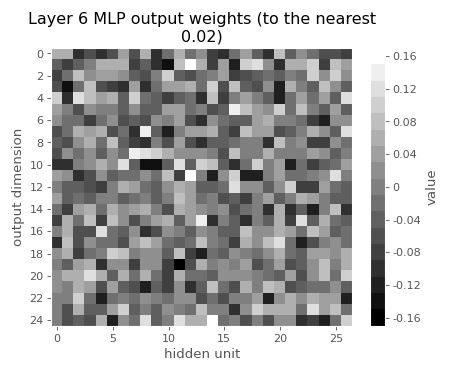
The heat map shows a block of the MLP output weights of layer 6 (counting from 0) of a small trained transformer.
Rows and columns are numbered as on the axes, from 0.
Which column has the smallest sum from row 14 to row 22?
10
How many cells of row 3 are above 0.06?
4
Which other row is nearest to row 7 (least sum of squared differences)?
20
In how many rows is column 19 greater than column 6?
10
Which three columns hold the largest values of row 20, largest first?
3, 26, 24
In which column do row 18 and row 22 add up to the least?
13
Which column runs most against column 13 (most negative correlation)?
0
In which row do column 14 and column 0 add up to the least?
15
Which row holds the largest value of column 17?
1
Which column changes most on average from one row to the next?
8
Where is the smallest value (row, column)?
19, 11
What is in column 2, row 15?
-0.02
